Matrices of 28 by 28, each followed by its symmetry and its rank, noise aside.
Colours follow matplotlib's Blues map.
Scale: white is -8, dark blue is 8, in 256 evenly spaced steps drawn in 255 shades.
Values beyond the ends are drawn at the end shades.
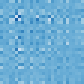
symmetric, rank two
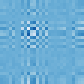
symmetric, rank one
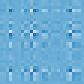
symmetric, rank one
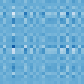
no symmetry, rank one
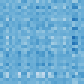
antisymmetric, rank two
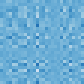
no symmetry, rank two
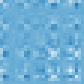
symmetric, rank two
